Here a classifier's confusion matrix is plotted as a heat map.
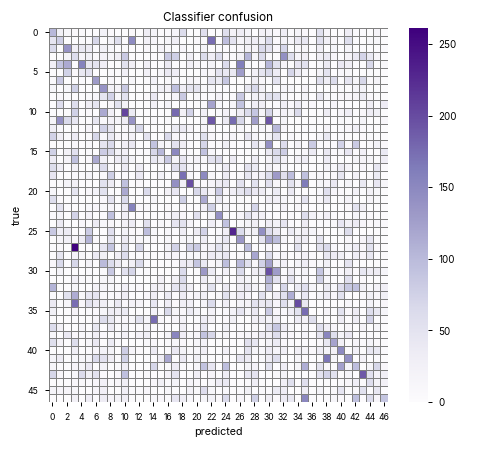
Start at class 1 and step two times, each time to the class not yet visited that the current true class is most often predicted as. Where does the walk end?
11
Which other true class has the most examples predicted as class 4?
43
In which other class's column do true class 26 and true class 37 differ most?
5
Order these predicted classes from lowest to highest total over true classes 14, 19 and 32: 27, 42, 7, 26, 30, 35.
27, 26, 7, 42, 35, 30
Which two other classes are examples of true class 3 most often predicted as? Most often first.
32, 27
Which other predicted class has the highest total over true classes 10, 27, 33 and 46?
3
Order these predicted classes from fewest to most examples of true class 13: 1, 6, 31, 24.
24, 1, 31, 6
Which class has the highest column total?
30
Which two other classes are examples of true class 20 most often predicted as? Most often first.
10, 23
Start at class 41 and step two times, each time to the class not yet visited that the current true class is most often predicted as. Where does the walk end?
17
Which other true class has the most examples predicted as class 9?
1
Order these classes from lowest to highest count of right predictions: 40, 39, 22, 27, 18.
22, 27, 39, 40, 18
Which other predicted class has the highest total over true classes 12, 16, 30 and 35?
31
